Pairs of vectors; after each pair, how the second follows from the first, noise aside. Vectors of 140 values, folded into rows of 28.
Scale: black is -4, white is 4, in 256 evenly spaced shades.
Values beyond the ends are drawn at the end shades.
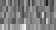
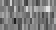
wrapped around.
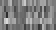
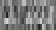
copied.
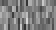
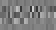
wrapped around, partly zeroed.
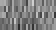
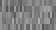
wrapped around, shrunk.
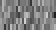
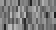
sign-scrambled.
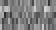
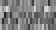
copied.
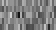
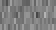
reversed, shrunk.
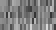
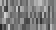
wrapped around, negated.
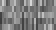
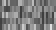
wrapped around.
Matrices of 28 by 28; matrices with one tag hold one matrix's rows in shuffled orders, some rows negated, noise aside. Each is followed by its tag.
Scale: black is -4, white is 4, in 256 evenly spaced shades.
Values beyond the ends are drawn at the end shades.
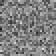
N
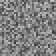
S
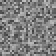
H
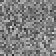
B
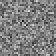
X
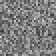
S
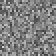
S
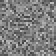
X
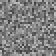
X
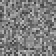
B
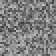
N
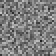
S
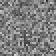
X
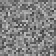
X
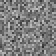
B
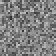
B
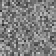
S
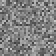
X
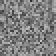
B
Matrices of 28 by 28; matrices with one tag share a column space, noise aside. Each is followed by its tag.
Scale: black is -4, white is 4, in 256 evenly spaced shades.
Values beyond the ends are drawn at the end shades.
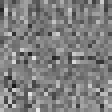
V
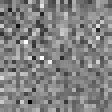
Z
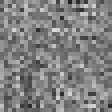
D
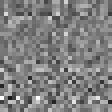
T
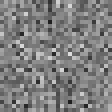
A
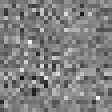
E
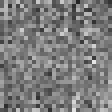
D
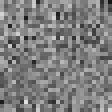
Z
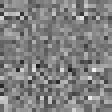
T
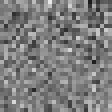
Z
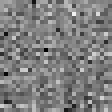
A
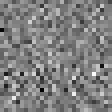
E
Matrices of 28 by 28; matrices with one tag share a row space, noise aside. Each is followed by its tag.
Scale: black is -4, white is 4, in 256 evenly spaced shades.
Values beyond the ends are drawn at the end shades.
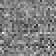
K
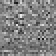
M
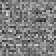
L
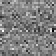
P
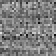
P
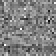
K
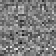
M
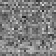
M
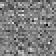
M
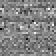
K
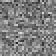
M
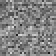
M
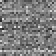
P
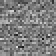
M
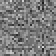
M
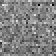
P
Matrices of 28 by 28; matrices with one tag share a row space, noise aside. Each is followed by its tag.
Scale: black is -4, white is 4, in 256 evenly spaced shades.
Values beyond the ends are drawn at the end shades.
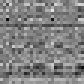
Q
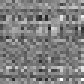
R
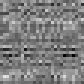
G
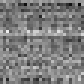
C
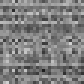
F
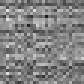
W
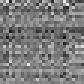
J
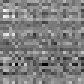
F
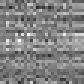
W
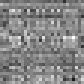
G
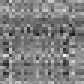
J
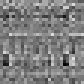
J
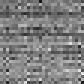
C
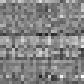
R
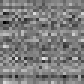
F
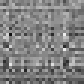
J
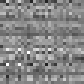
W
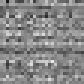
W
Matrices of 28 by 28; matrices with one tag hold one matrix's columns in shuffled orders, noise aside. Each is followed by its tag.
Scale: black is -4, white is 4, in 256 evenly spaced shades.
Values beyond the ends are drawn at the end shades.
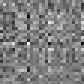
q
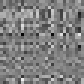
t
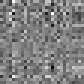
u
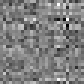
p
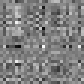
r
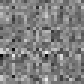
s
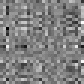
r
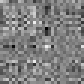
r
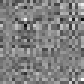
p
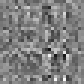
s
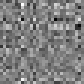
p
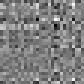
p
